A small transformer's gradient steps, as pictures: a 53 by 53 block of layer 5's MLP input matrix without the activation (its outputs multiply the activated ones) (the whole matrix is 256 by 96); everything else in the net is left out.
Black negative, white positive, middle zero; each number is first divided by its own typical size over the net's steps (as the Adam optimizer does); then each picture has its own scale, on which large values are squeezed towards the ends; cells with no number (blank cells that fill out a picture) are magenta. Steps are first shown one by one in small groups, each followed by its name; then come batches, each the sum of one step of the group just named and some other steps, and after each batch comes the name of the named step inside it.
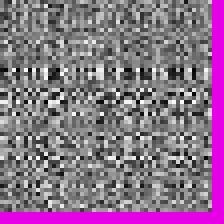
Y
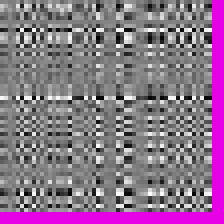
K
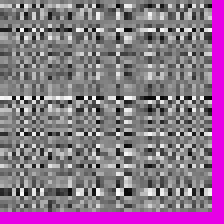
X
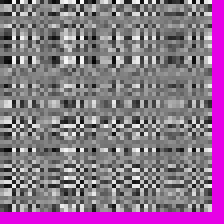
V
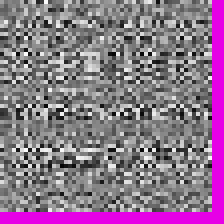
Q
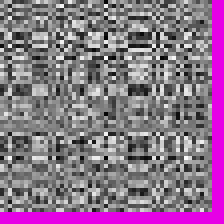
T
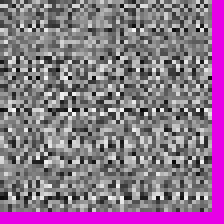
Y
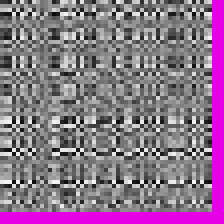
V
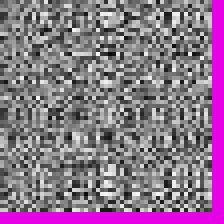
Q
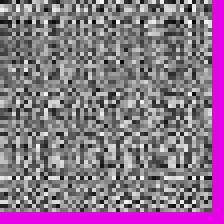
Y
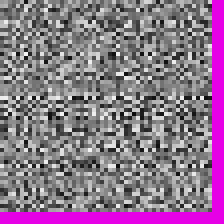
Q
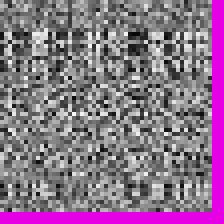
Y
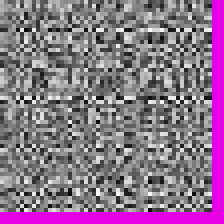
K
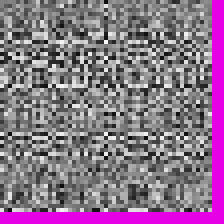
T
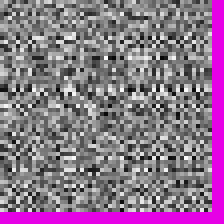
T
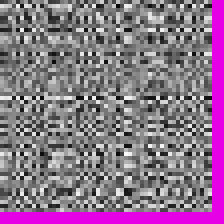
X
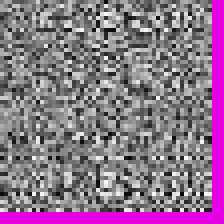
T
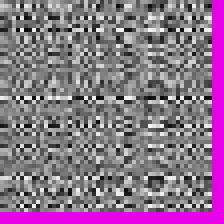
K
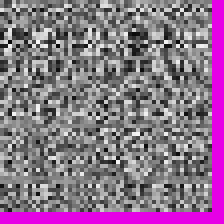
Y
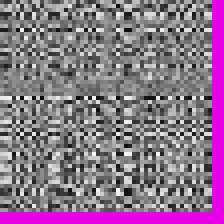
X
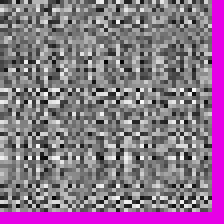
Y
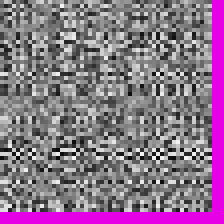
T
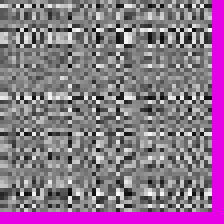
K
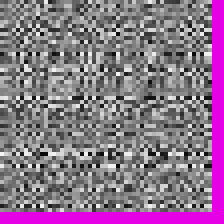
Q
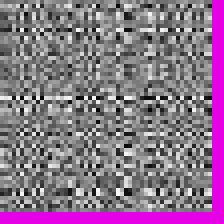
X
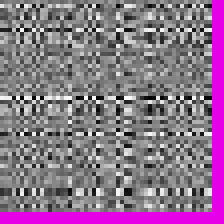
X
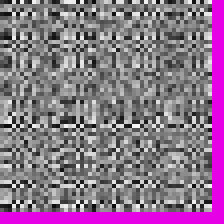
V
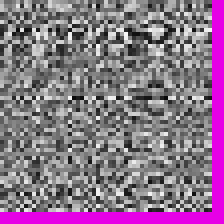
K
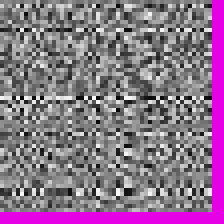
X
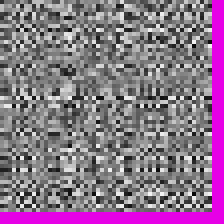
K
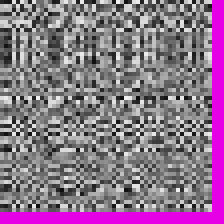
V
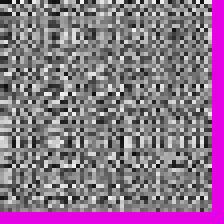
Y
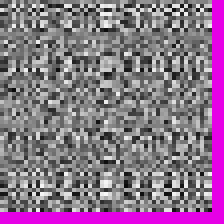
Y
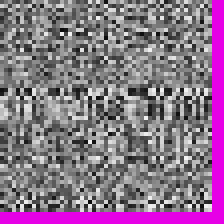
T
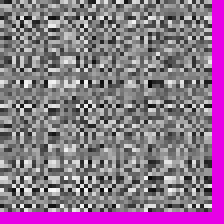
V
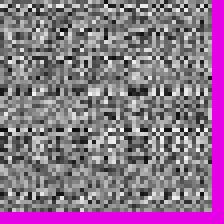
T
